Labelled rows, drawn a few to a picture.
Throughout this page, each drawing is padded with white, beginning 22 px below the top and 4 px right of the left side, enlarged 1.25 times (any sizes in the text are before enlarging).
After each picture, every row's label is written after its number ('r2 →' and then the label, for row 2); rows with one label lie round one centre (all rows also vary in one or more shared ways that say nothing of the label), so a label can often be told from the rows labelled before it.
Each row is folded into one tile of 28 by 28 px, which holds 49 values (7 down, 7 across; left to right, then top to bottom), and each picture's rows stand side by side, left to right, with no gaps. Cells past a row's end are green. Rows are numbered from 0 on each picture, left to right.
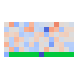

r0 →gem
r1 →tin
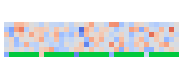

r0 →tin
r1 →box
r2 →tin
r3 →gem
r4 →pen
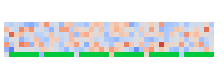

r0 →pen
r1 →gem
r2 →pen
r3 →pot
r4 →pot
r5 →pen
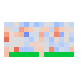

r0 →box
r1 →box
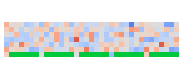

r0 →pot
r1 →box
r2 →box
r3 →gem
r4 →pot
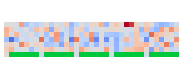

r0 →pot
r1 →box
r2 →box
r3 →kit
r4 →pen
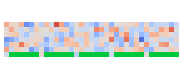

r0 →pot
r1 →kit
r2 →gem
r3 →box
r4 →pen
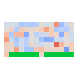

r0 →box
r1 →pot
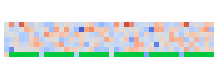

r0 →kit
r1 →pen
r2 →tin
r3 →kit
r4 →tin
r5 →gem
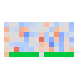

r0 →box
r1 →box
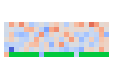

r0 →kit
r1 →tin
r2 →kit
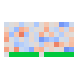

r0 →box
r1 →pot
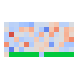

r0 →pen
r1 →tin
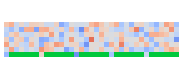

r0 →gem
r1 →pot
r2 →tin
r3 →gem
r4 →pen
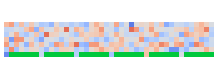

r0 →gem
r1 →pen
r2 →pen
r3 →gem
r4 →pot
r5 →pen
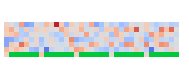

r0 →pot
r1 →kit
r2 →pot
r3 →pen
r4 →pen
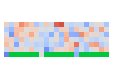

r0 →tin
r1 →kit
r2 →pen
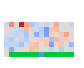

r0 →kit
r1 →tin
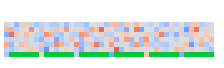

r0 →pen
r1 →pen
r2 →pen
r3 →gem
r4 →box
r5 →tin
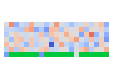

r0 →gem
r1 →tin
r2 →box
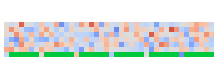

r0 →pot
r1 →pot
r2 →kit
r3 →tin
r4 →pen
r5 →tin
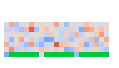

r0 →gem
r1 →pot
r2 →tin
